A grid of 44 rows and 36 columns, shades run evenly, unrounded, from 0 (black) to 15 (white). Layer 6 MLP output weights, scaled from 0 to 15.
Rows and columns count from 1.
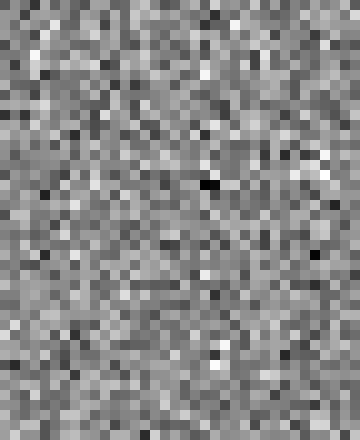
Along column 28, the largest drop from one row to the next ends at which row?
40
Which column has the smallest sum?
31
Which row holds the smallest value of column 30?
43
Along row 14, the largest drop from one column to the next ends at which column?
21
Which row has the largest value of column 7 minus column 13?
24
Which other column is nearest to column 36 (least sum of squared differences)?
25
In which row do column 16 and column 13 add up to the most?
44
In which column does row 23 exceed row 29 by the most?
32
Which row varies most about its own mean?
19
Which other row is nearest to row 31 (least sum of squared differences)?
39
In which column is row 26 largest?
8
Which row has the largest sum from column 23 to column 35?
14
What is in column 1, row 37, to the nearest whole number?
5
